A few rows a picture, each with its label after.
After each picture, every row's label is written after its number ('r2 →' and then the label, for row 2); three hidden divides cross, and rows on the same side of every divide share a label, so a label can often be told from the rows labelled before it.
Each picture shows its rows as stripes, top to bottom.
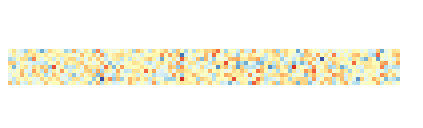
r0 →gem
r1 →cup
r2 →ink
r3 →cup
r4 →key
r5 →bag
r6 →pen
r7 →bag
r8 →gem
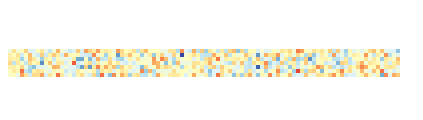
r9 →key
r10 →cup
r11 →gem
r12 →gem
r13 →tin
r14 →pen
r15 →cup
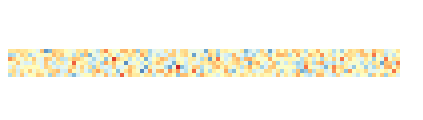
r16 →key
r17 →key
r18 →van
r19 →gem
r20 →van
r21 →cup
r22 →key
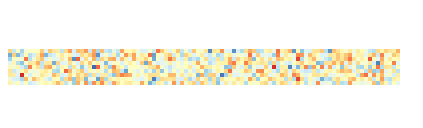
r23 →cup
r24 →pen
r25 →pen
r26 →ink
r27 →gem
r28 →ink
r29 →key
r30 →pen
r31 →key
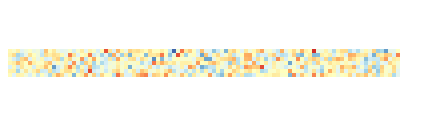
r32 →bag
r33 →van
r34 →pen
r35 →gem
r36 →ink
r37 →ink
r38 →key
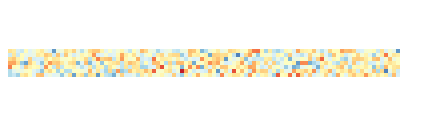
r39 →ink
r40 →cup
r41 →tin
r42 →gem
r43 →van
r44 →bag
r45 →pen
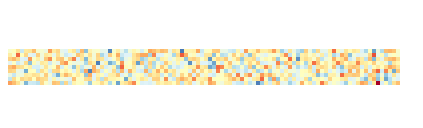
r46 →van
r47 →bag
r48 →van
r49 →pen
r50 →cup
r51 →tin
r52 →ink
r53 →bag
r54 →tin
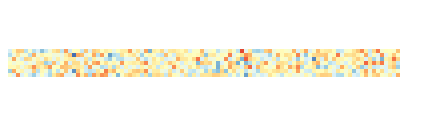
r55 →tin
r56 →pen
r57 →van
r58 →key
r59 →ink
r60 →key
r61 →tin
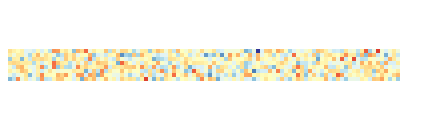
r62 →tin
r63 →ink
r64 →ink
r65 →tin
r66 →key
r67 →cup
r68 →pen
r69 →key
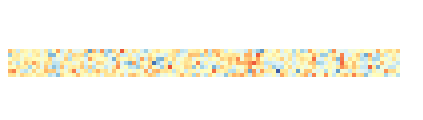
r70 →cup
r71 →ink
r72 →ink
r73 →ink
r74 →ink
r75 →gem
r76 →bag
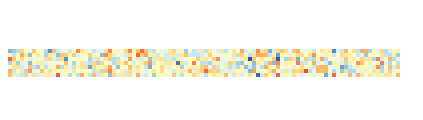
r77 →key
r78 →bag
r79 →gem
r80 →pen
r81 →tin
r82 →gem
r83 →cup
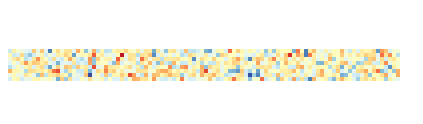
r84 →pen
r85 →pen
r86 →bag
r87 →ink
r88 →key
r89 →tin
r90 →tin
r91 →bag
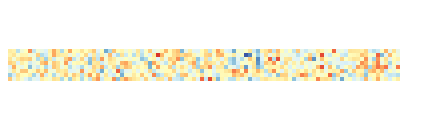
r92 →cup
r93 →tin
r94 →cup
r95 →tin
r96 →tin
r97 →ink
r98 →bag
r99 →tin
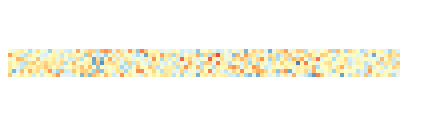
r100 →key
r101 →van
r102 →bag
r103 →gem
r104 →ink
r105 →bag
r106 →tin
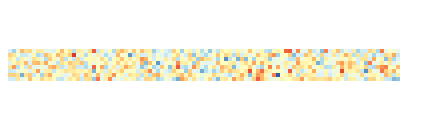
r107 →pen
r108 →van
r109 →key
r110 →ink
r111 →cup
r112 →ink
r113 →gem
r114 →bag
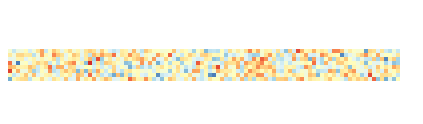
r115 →pen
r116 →tin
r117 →bag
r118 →ink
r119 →van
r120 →van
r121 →ink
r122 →key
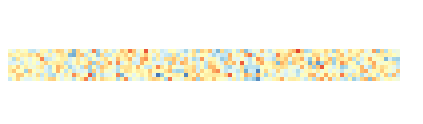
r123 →key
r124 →pen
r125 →key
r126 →bag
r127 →tin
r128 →tin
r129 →ink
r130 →tin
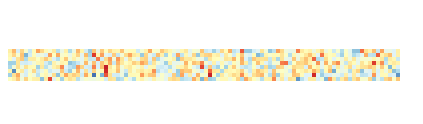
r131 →key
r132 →tin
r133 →bag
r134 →key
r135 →key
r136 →bag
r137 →bag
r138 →van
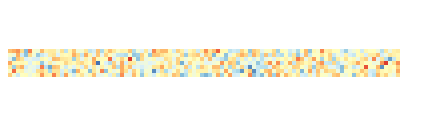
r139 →gem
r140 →gem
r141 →key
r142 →cup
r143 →tin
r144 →cup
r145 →cup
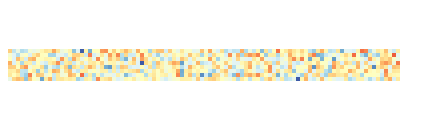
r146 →tin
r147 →ink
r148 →bag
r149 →cup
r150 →cup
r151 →cup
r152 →van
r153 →gem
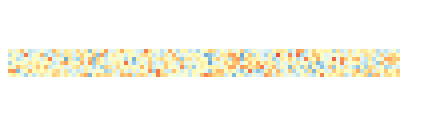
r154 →key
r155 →pen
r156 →van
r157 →ink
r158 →bag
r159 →cup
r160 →tin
